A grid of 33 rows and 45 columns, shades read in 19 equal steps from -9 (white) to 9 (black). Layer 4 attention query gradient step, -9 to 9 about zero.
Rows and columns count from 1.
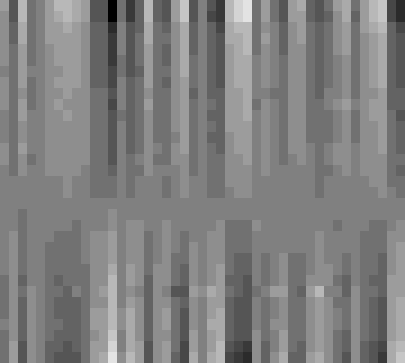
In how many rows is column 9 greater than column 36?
13
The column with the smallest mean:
28
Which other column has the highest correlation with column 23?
31
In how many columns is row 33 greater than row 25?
20
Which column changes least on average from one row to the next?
5
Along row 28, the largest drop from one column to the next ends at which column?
44
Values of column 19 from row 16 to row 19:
0 1 1 0
